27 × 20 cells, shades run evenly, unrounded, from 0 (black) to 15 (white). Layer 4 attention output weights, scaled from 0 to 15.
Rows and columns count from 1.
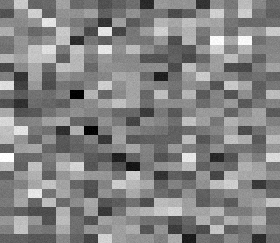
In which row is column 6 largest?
19
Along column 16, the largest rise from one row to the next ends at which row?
21
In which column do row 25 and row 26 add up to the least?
13
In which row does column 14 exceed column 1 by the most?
8
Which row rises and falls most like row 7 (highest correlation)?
6
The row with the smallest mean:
27
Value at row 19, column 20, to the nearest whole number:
7
